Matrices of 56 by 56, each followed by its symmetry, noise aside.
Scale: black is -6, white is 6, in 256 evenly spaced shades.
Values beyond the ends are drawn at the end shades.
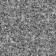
same after a half turn.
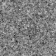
symmetric.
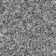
no symmetry.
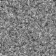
antisymmetric.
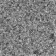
symmetric.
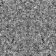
mirrored left to right.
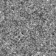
symmetric across the other diagonal.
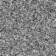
no symmetry.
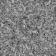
symmetric across the other diagonal.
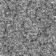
no symmetry.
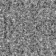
mirrored top to bottom.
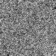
symmetric.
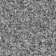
antisymmetric.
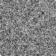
symmetric across the other diagonal.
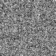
antisymmetric.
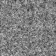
no symmetry.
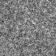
symmetric across the other diagonal.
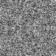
mirrored top to bottom.
